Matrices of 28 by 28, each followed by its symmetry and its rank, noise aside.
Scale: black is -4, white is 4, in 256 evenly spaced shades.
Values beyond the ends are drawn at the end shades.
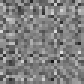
antisymmetric, rank four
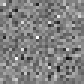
symmetric, rank six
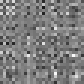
symmetric, rank four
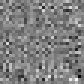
antisymmetric, rank four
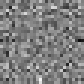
antisymmetric, rank six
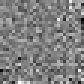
antisymmetric, rank six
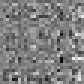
no symmetry, rank six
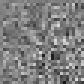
no symmetry, rank six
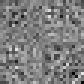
symmetric, rank six
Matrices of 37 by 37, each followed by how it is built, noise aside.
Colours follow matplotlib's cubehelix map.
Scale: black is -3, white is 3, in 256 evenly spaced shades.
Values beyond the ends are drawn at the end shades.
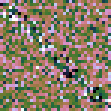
banded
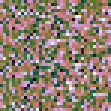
repeating rows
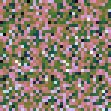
repeating columns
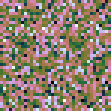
repeating columns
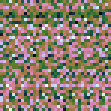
repeating columns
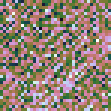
Hankel
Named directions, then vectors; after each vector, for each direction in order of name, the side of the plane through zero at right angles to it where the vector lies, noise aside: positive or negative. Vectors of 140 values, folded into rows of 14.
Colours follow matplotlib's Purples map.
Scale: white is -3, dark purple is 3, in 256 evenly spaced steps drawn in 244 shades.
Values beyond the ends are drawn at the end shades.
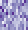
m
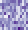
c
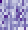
negative, negative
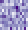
negative, negative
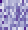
negative, negative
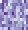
positive, positive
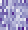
positive, positive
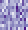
negative, negative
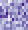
negative, positive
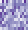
positive, positive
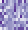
positive, positive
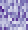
negative, positive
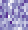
negative, positive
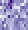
positive, negative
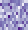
positive, negative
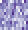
positive, positive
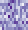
positive, negative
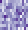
negative, negative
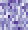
positive, negative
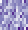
positive, positive
